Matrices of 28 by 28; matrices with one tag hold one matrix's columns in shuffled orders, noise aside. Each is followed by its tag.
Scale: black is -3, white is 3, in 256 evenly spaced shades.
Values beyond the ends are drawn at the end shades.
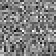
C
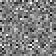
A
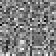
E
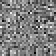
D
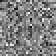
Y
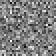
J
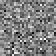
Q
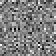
A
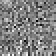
E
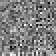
E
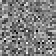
Q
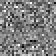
J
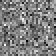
Y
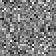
A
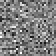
Q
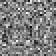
Y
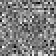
J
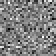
A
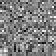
C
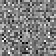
Q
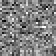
D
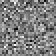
A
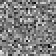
J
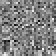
E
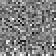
E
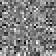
E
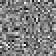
A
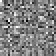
D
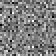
J
